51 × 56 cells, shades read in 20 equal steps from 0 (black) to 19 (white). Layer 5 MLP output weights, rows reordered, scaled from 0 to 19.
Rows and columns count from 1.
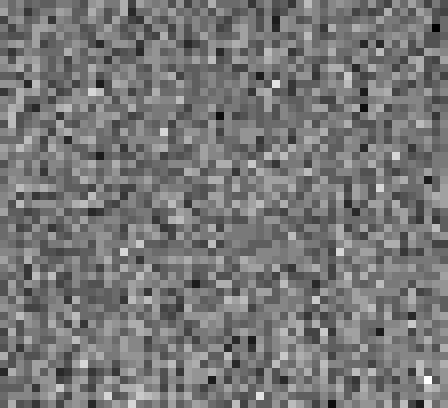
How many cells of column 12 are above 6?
38
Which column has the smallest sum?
42
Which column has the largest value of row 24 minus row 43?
30
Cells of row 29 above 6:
44
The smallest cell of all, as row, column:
4, 55
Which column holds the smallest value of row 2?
17
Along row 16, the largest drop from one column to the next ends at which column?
3
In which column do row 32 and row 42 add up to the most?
43
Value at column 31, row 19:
6
